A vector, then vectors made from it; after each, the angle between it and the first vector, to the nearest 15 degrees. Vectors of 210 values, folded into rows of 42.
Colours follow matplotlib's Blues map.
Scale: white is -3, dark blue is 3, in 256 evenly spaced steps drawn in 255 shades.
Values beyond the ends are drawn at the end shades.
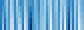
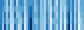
15 degrees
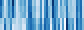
75 degrees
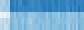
105 degrees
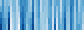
75 degrees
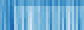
135 degrees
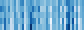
30 degrees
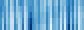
15 degrees
